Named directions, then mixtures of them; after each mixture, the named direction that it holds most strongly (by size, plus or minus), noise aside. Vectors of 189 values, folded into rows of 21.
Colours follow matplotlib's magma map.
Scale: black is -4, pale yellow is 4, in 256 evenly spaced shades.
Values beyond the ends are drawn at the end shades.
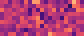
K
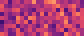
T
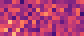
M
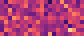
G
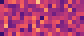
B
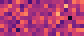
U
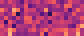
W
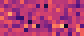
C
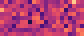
K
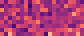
W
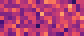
T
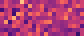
W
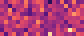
G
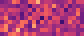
M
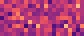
C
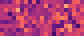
U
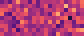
U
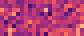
W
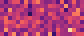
G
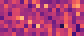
C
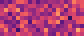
U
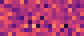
C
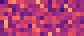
B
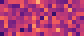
B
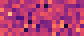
C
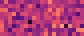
C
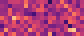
G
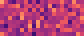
B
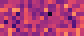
W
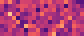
U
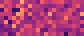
W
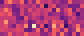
C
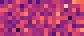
U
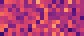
B
